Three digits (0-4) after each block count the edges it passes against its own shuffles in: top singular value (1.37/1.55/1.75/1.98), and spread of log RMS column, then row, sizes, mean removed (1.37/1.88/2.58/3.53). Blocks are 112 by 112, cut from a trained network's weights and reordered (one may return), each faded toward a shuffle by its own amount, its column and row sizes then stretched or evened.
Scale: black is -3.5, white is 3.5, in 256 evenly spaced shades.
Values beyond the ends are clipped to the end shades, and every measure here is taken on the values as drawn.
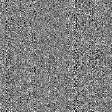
2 4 0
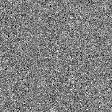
2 2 0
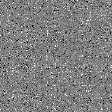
0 2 2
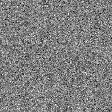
2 0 1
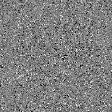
3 2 1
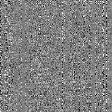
4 4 1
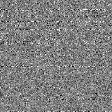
4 1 3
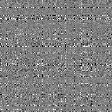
4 3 4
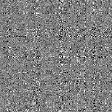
2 3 3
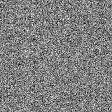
1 0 0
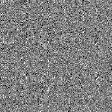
4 3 1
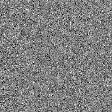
2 2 0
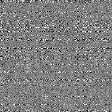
3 2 4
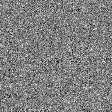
0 0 1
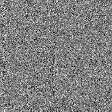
0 2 0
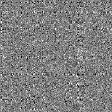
4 3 2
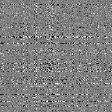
2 3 4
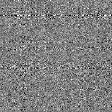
3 2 3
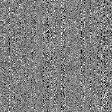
1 4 0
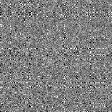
4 2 3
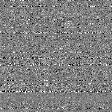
1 1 4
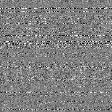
2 0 4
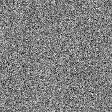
0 0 0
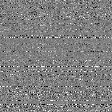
1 0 4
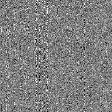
2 3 0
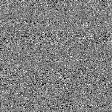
1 0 3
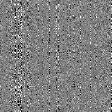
4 4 1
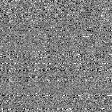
1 0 4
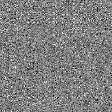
3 2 2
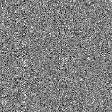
2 2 0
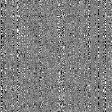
3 4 2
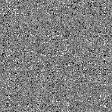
1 2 2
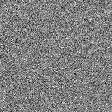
2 0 0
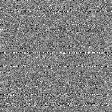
4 0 3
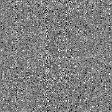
0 3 1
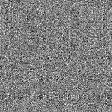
4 0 1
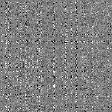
1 4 3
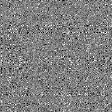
0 3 3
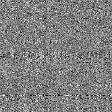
3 1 3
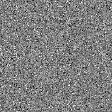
1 1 1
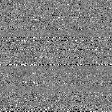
1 1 4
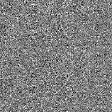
3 2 1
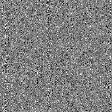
0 3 0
